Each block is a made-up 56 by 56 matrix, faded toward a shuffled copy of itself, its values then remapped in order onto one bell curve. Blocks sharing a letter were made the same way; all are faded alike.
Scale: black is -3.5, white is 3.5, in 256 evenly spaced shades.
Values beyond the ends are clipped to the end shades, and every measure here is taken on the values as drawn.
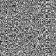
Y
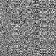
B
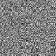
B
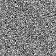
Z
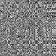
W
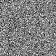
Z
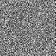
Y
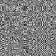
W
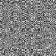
W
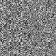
Y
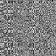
W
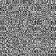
W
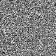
Z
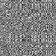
W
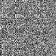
Y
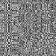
W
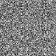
Y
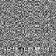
B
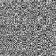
B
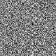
Y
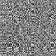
B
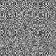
B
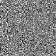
Y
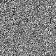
Z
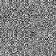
B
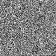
Z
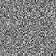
B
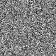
Z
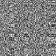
B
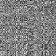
W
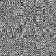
B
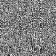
Y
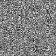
Y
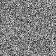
Z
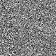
Z
